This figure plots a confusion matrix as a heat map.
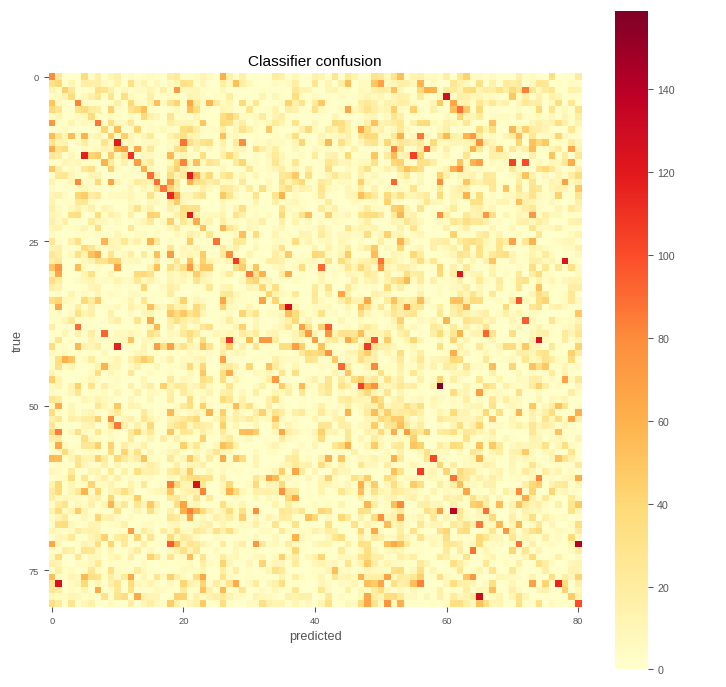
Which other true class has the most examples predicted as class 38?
47
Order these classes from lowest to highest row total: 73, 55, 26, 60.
55, 26, 73, 60
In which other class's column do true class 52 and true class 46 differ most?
9
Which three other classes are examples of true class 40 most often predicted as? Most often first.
74, 27, 49
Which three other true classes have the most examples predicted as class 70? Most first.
13, 25, 8
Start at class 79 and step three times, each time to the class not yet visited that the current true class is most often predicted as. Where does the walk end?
10
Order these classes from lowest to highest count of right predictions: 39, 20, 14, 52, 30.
20, 52, 14, 39, 30
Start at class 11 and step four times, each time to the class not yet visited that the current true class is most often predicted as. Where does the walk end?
37
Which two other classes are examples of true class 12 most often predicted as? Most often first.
5, 55
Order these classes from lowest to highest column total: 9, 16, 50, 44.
16, 44, 50, 9
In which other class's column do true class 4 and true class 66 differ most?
61
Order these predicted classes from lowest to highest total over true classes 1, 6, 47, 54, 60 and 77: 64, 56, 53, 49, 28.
64, 53, 28, 49, 56
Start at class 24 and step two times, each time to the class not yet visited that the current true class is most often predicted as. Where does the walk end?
41
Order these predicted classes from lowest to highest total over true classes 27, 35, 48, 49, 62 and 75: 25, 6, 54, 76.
25, 76, 54, 6
